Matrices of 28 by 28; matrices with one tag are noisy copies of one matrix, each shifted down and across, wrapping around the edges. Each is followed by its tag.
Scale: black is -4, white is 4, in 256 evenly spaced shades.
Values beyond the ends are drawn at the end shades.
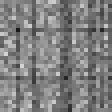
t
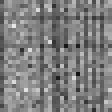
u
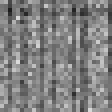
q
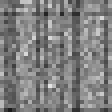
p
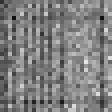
u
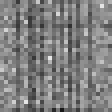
u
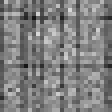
t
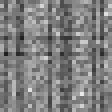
p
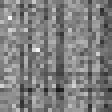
p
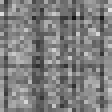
t
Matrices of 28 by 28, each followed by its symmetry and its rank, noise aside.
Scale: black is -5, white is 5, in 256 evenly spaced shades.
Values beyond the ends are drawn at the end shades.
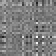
symmetric, rank two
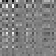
no symmetry, rank one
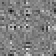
symmetric, rank three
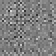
symmetric, rank three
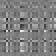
no symmetry, rank one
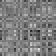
no symmetry, rank two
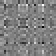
no symmetry, rank two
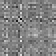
no symmetry, rank three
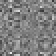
no symmetry, rank three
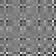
symmetric, rank one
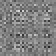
no symmetry, rank three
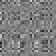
no symmetry, rank two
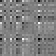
symmetric, rank one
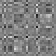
symmetric, rank two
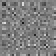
symmetric, rank three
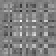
symmetric, rank one
